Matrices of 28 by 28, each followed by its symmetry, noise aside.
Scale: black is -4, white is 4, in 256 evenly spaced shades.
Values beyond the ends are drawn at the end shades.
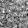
no symmetry.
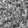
no symmetry.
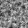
no symmetry.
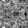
mirrored top to bottom.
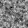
same after a half turn.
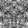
mirrored left to right.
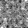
same after a half turn.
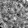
antisymmetric.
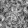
same after a half turn.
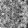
mirrored top to bottom.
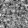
antisymmetric.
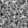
antisymmetric.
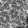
symmetric.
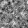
symmetric.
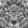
mirrored left to right.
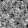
symmetric across the other diagonal.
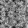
mirrored top to bottom.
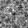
symmetric.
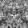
mirrored left to right.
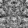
mirrored left to right.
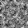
symmetric.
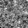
symmetric across the other diagonal.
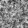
symmetric.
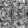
mirrored top to bottom.
